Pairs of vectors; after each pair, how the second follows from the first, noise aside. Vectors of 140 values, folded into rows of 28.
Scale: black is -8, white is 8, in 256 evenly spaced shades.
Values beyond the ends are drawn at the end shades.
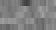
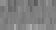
wrapped around, partly zeroed.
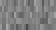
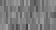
sign-scrambled.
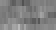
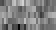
negated, scaled up.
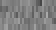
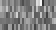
negated, scaled up.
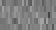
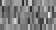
negated, scaled up.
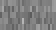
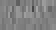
reversed, negated, partly zeroed.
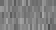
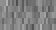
reversed, negated.
